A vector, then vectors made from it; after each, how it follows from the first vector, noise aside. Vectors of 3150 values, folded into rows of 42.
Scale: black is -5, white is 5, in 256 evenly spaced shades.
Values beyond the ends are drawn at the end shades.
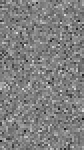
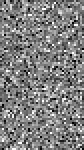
wrapped around, scaled up.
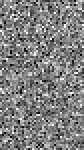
wrapped around, scaled up.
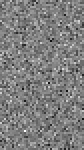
sign-scrambled.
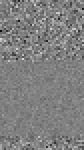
reversed, partly zeroed.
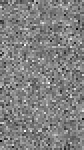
sign-scrambled.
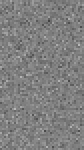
wrapped around, negated, shrunk.
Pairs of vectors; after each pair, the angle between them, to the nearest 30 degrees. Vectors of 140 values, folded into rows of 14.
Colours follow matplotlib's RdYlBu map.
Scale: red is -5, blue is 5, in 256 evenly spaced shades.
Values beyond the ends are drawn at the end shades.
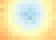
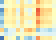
120 degrees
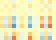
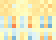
150 degrees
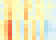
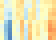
150 degrees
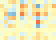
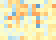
30 degrees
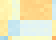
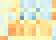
150 degrees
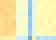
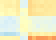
120 degrees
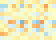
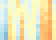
90 degrees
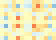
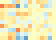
90 degrees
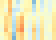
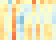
150 degrees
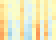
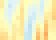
60 degrees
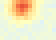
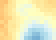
90 degrees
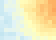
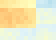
120 degrees
